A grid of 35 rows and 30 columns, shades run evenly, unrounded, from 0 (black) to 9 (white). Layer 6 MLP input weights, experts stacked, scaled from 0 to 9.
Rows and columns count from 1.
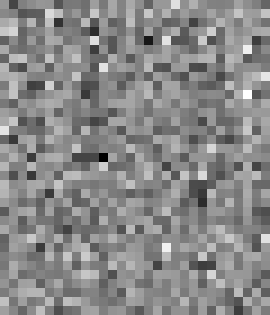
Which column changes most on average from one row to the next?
4
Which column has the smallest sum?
11
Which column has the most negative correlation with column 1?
19
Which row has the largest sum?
2
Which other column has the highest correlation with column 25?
15
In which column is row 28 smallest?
5
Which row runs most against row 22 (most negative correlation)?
20
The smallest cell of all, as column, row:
12, 18
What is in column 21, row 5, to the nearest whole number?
3
